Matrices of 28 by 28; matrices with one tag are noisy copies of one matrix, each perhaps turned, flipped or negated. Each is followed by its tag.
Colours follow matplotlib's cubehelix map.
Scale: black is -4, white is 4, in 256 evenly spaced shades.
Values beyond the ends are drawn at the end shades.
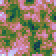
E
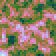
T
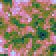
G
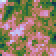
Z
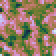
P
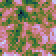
G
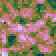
T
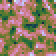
P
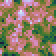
G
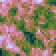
Z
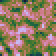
P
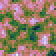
T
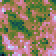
Z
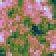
Z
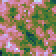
Z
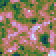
T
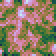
G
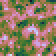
P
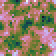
E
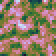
P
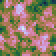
E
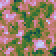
T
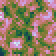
T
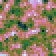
P
